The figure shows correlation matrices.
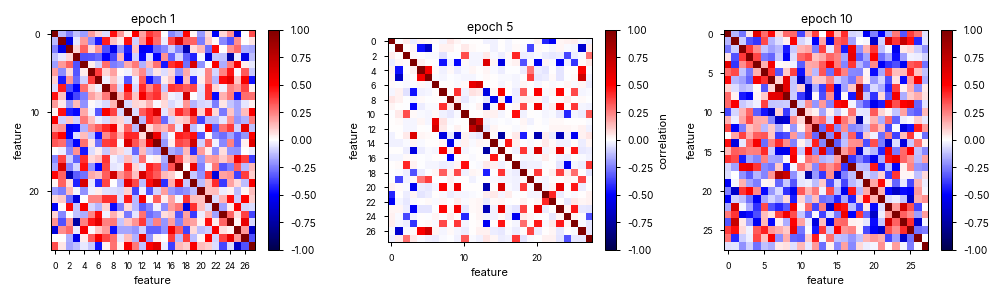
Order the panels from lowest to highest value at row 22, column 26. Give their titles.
epoch 10, epoch 1, epoch 5
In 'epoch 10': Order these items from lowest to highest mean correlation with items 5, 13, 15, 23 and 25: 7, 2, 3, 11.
7, 3, 2, 11
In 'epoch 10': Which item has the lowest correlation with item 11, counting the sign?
18
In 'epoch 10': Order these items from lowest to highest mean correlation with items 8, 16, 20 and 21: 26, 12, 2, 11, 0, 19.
2, 11, 0, 19, 26, 12
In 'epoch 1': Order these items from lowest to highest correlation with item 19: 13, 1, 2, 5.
5, 2, 1, 13
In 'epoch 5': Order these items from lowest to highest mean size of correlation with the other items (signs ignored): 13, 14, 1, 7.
14, 1, 7, 13
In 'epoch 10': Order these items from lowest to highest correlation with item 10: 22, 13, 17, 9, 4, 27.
4, 13, 9, 22, 27, 17
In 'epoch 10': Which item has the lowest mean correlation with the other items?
21
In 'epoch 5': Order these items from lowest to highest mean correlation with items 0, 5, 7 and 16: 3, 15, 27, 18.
3, 27, 18, 15
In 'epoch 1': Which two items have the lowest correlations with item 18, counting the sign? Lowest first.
2, 22
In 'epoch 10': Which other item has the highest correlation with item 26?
6
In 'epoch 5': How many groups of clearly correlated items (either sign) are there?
6
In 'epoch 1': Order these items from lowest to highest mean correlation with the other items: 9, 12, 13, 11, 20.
20, 9, 11, 13, 12
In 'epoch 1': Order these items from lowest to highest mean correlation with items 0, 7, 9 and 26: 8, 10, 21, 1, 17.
17, 1, 10, 21, 8
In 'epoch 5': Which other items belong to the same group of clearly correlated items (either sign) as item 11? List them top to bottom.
6, 12
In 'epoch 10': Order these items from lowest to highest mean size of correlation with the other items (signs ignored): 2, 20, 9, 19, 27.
27, 19, 2, 9, 20
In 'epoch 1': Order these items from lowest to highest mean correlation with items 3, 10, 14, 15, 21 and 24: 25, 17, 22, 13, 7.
25, 22, 17, 13, 7
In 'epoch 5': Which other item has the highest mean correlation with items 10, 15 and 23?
20
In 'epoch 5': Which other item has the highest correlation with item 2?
17
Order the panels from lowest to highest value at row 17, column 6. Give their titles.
epoch 1, epoch 10, epoch 5
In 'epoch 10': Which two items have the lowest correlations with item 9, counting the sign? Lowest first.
20, 21
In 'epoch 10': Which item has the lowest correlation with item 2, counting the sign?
23
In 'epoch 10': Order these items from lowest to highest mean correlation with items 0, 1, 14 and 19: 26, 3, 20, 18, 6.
20, 3, 18, 26, 6
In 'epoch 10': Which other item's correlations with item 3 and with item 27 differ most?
17
